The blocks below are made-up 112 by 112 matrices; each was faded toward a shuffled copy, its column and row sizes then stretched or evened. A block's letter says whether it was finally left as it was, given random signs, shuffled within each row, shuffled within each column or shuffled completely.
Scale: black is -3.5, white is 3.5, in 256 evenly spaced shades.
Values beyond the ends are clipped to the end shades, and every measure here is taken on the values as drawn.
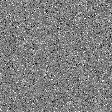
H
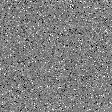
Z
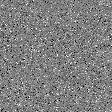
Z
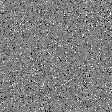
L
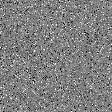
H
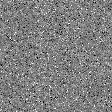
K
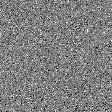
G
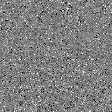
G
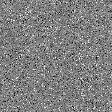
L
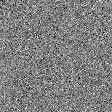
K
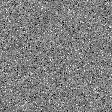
K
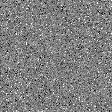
H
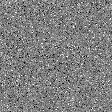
Z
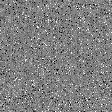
G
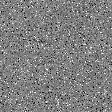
Z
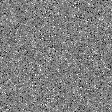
H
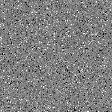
G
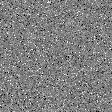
K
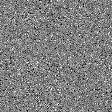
L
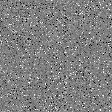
G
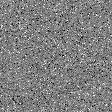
K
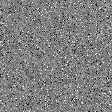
H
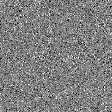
G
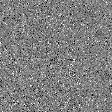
L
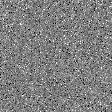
H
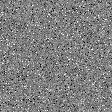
K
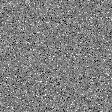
Z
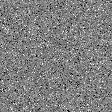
K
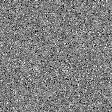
Z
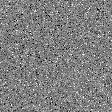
K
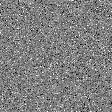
K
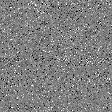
G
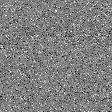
Z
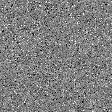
H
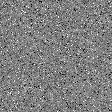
K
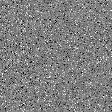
H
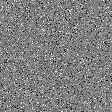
K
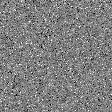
K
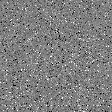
L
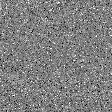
Z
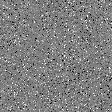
H
